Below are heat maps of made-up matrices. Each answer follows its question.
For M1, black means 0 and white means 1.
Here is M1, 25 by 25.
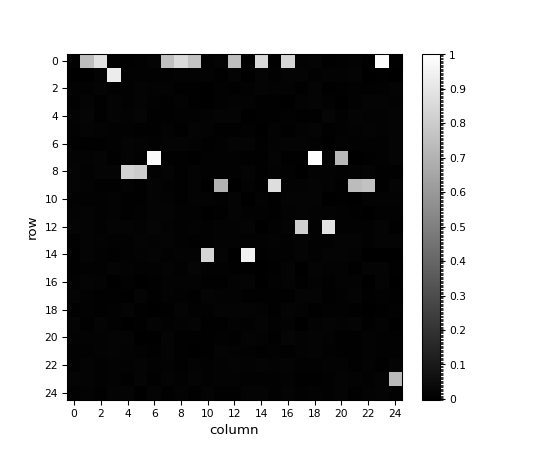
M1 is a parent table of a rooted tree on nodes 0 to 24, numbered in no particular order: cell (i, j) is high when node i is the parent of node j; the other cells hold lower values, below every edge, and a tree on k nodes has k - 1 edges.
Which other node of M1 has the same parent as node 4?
5
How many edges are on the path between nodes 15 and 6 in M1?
4
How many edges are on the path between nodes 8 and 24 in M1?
3
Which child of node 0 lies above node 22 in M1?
9
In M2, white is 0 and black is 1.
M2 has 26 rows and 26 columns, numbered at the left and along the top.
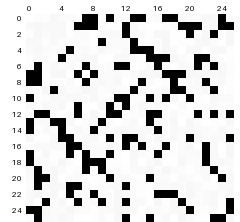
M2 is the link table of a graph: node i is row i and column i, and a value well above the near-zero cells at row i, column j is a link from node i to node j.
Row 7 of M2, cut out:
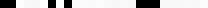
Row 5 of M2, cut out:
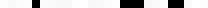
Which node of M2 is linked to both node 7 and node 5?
node 17
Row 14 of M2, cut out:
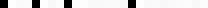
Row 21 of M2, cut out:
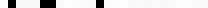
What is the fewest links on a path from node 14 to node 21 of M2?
3
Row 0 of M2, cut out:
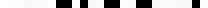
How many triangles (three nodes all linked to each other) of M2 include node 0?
6
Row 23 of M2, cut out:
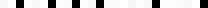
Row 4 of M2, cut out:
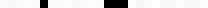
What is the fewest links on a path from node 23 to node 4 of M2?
3
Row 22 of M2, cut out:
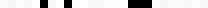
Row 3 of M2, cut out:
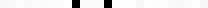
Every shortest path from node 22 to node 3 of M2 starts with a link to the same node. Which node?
node 18
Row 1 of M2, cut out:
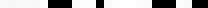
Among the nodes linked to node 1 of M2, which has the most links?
node 12
